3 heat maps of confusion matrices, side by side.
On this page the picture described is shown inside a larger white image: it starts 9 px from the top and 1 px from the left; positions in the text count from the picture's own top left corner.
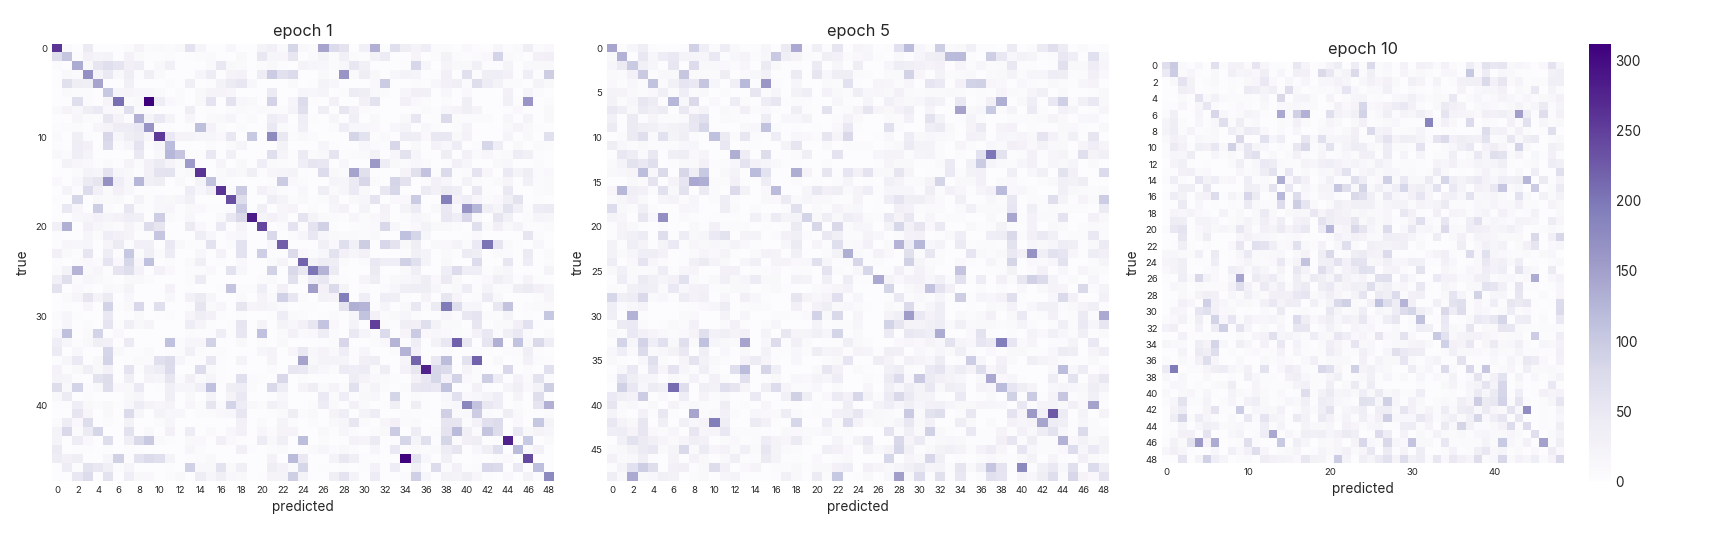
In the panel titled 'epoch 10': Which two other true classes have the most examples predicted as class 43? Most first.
6, 10
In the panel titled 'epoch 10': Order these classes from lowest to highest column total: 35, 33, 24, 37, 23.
33, 35, 37, 23, 24
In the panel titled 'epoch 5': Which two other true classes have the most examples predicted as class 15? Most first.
4, 9
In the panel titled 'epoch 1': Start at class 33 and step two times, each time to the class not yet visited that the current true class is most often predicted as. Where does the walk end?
47
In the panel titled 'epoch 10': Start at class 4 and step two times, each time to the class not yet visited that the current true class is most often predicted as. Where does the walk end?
44
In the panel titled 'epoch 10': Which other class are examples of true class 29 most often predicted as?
26
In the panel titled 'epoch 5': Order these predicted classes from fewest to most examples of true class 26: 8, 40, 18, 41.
8, 18, 40, 41
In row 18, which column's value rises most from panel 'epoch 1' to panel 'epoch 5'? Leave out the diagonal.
0
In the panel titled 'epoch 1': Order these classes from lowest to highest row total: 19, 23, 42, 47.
42, 23, 47, 19
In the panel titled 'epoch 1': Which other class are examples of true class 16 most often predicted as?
18
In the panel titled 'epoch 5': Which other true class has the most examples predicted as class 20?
30
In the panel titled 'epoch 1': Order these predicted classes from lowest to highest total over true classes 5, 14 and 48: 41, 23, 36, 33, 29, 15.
33, 15, 41, 23, 36, 29
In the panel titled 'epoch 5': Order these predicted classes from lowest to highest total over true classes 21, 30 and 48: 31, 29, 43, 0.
31, 0, 43, 29
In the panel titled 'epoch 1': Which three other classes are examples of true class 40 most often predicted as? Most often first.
48, 41, 17
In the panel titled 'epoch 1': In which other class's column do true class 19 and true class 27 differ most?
25
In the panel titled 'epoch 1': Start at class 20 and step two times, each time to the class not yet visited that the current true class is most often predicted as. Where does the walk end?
43
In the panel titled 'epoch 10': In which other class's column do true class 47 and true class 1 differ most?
37
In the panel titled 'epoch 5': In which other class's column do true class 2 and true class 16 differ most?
38
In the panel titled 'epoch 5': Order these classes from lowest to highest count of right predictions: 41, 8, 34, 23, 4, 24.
34, 8, 24, 4, 23, 41
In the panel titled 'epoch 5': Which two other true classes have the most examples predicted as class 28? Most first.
48, 22
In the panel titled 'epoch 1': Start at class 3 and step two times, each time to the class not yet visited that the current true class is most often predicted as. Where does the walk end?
22
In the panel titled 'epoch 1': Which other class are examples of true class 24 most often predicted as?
9
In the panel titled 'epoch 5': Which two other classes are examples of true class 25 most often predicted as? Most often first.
34, 21
